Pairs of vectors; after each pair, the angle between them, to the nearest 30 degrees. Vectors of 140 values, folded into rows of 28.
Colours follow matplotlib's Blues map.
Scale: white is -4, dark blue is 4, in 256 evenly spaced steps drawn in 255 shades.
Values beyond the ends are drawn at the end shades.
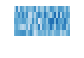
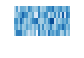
60 degrees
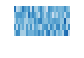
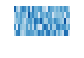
30 degrees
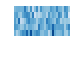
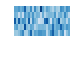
60 degrees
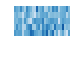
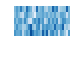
30 degrees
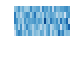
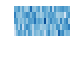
30 degrees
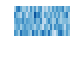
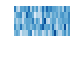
150 degrees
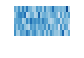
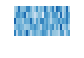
60 degrees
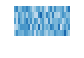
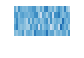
150 degrees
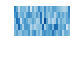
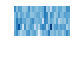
60 degrees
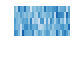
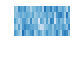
30 degrees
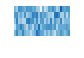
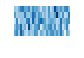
60 degrees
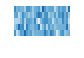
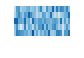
120 degrees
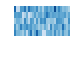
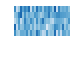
60 degrees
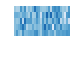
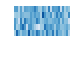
60 degrees
